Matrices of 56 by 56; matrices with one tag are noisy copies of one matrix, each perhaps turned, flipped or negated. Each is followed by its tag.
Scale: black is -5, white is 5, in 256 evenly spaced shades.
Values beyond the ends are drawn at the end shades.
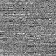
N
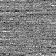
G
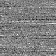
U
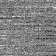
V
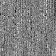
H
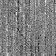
V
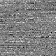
N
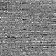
N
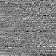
H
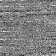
G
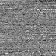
H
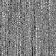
U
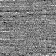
G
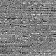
N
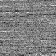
G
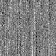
U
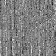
G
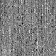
N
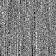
U
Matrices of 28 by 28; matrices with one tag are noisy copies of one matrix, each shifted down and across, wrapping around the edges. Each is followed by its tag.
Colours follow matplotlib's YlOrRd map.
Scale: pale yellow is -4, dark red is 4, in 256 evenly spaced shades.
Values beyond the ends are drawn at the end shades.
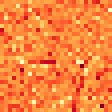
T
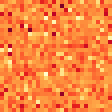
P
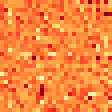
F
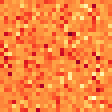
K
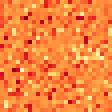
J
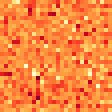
T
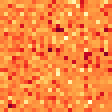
K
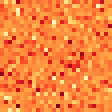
P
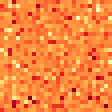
K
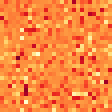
F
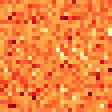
J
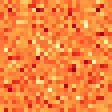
J
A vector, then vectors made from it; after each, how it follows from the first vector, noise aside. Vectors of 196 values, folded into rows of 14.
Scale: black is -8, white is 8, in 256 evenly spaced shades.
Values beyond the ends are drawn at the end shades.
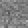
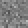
copied.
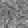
copied.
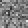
scaled up.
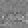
wrapped around, partly zeroed.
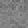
reversed, negated, shrunk.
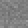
shrunk.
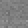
shrunk.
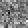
scaled up.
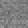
shrunk.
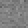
reversed, negated, shrunk.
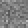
copied.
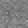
shrunk.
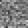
scaled up.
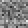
scaled up.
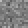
wrapped around.
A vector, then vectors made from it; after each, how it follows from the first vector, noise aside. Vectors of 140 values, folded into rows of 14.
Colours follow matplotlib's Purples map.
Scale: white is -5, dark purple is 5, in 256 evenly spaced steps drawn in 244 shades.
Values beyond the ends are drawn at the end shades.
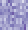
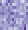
copied.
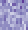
negated.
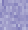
reversed, shrunk.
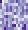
reversed, negated, scaled up.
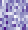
reversed, negated, scaled up.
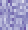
copied.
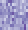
copied.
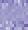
wrapped around, partly zeroed.
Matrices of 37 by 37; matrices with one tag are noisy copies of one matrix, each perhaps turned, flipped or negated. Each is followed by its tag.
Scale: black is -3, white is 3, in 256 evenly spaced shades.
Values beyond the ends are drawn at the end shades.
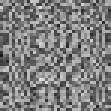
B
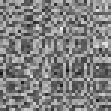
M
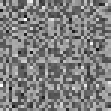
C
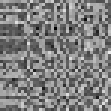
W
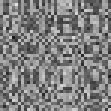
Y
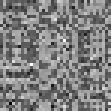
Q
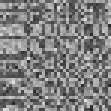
W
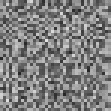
C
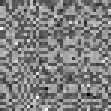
C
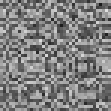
Y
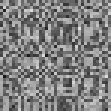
Y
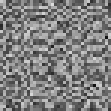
B
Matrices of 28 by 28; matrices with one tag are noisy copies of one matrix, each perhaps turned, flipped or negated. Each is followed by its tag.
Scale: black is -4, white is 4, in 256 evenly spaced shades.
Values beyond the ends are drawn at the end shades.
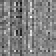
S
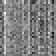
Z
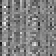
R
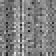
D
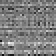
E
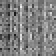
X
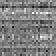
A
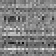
A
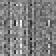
S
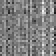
E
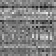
A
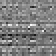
S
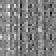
X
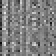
R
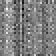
D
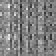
X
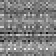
D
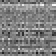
Z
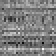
A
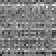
Z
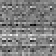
S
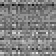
Z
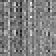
S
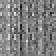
X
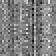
D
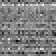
Z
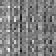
X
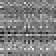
D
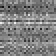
D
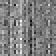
S
